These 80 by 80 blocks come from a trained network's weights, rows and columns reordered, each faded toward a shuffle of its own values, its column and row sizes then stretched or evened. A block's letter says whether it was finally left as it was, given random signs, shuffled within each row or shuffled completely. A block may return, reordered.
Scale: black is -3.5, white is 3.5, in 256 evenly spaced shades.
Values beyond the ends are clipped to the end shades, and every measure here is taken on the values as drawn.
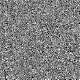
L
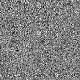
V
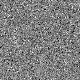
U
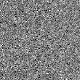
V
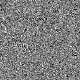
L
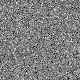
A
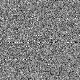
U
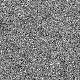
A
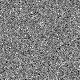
A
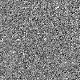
L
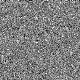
U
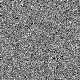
A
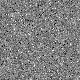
A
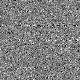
U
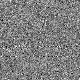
U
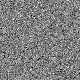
A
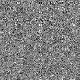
V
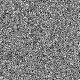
A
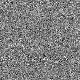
U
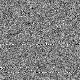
U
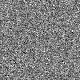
A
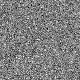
A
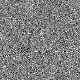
U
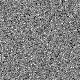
A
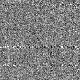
V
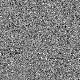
U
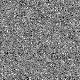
U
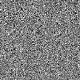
V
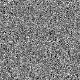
L
